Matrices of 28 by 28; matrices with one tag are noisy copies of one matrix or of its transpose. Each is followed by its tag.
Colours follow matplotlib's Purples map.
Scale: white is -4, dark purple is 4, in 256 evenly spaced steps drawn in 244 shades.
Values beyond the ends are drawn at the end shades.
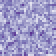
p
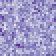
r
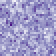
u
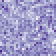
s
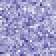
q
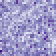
s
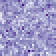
p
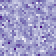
r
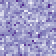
p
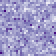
q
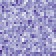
s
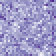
s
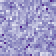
s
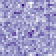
p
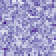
p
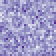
u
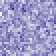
u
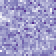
u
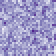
p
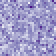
q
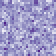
p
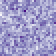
u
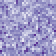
s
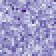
u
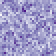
u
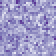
r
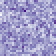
u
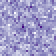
q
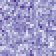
q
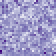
s
